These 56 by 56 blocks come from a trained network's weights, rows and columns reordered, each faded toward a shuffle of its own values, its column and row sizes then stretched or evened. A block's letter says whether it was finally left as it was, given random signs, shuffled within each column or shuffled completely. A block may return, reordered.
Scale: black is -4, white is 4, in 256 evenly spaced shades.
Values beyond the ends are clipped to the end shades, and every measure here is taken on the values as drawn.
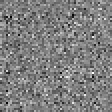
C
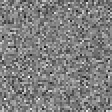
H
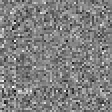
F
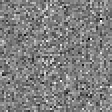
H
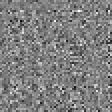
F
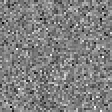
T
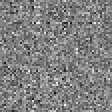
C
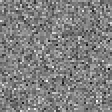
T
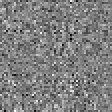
F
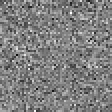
C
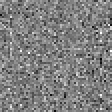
H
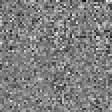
C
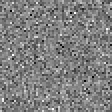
T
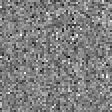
H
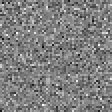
T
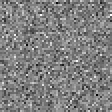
T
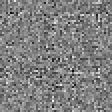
C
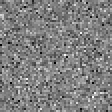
T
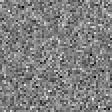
T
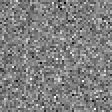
T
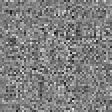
F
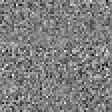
C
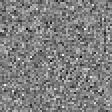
T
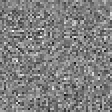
F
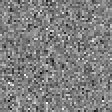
H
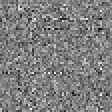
C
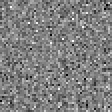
H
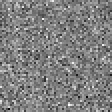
T
